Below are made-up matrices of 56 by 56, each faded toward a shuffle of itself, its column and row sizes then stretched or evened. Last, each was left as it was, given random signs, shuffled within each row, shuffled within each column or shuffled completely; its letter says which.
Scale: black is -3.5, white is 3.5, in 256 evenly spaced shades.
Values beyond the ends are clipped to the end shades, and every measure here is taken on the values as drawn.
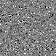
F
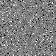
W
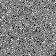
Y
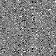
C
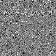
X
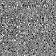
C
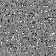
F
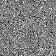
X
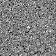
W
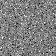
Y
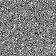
Y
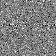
F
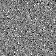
W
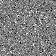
Y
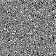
X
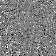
X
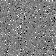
W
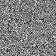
F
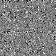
X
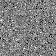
Y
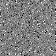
W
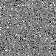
F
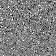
F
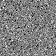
Y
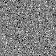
W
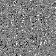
W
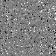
X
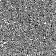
Y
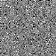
C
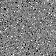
Y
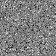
F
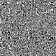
C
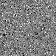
Y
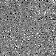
X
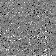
X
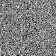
W
